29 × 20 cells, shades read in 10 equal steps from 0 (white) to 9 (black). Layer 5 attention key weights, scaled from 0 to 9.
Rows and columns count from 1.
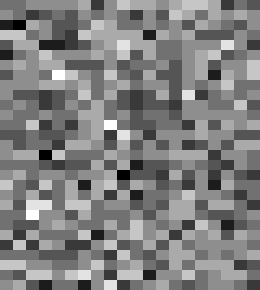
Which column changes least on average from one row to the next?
14
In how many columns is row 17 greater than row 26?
10
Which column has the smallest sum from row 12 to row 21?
8
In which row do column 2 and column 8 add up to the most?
24
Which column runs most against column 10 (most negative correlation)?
9
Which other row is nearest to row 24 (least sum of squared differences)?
1
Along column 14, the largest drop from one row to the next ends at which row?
25
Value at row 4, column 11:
3
